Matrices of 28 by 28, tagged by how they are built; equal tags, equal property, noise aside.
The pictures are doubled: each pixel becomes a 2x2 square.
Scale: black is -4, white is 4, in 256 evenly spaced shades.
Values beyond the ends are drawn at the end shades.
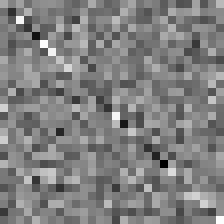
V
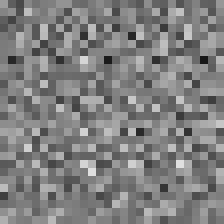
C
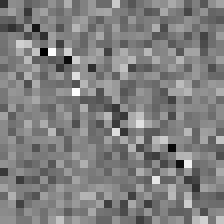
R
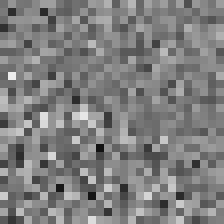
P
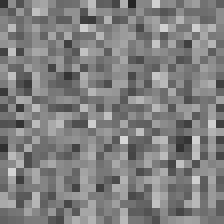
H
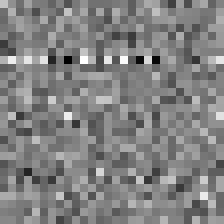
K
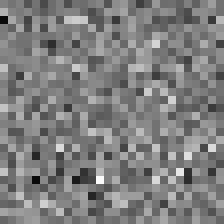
K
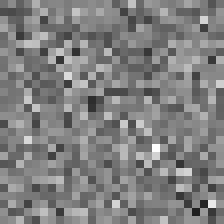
R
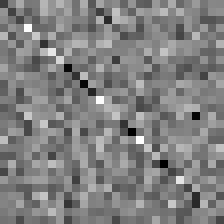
V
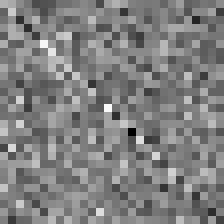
V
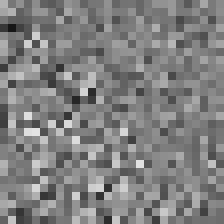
P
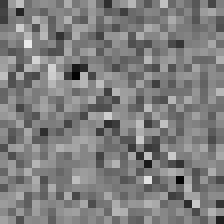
R
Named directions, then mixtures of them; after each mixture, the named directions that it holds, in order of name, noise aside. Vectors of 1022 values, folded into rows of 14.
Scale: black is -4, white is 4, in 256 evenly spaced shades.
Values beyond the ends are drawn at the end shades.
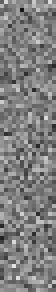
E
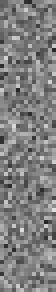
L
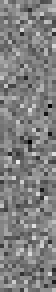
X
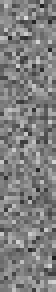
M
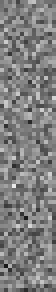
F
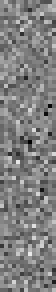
X.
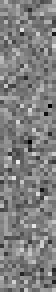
X.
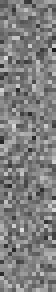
L.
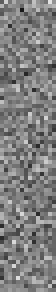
E.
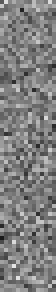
E.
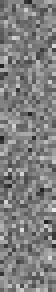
L.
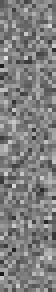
F, L.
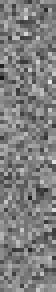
L, M.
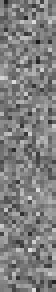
E, M.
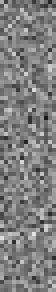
E, M.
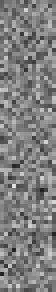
F, L.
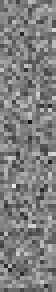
F, X.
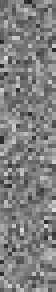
L.
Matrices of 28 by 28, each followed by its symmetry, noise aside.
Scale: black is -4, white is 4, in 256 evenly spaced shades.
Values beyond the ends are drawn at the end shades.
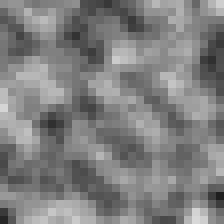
antisymmetric.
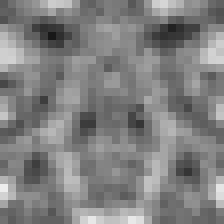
mirrored left to right.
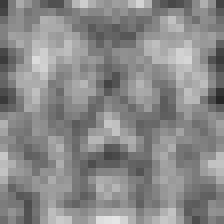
mirrored left to right.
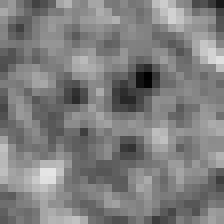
symmetric across the other diagonal.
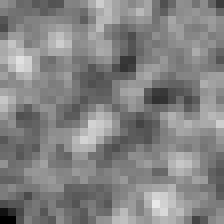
symmetric across the other diagonal.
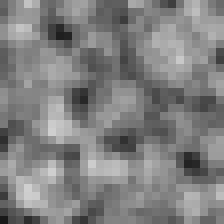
symmetric across the other diagonal.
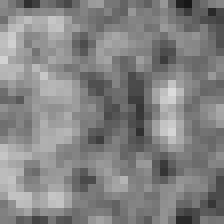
mirrored top to bottom.
